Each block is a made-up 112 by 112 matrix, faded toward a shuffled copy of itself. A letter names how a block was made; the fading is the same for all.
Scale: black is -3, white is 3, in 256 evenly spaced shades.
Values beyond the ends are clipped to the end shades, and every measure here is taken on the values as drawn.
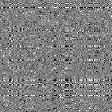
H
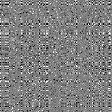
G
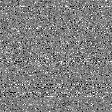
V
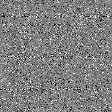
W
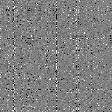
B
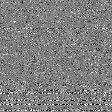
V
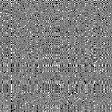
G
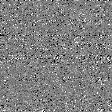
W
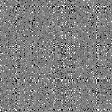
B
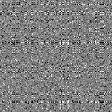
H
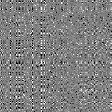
G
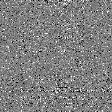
W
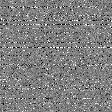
V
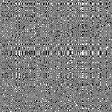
G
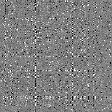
B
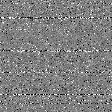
V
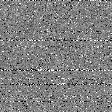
V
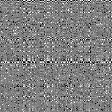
H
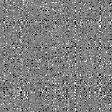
B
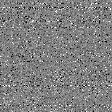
W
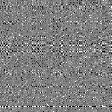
H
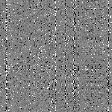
B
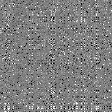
B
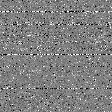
V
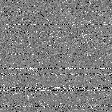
V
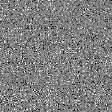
W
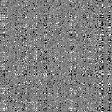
B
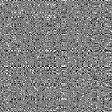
H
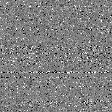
W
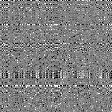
H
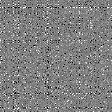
B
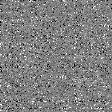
W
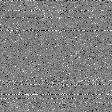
V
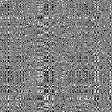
G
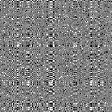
G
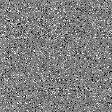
W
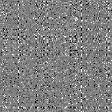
B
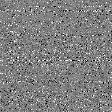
W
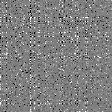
B
